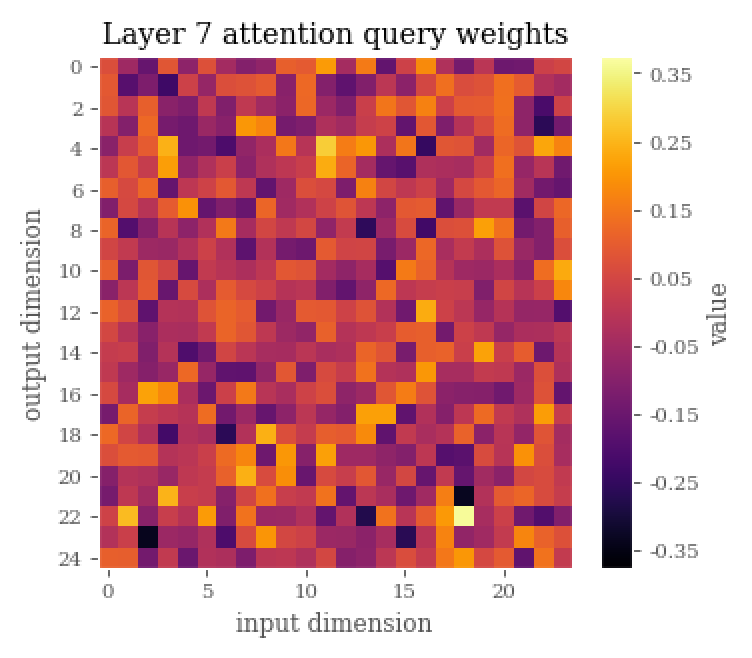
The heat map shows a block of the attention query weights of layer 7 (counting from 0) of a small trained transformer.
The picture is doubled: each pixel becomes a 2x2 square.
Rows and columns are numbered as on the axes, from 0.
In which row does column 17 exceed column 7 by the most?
24
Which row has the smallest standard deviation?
13
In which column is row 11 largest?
23
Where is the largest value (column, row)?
18, 22
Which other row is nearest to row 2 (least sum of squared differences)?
6
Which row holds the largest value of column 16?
12
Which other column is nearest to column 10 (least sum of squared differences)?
0
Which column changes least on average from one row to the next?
20
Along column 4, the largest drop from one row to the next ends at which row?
8
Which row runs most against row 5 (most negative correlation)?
11
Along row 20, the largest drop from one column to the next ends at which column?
10
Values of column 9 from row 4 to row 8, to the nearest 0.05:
0.15 0 -0.05 -0.05 0
